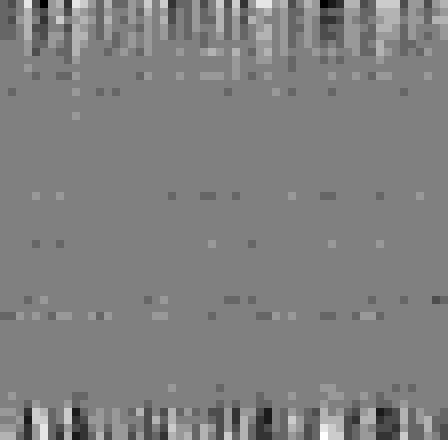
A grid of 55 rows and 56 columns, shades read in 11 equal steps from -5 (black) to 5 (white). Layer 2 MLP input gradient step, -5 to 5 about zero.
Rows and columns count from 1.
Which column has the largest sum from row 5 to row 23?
10
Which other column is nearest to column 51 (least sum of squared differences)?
29
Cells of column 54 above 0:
5
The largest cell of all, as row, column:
55, 41
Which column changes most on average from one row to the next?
42
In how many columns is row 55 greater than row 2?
24
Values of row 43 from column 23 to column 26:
0 0 0 0
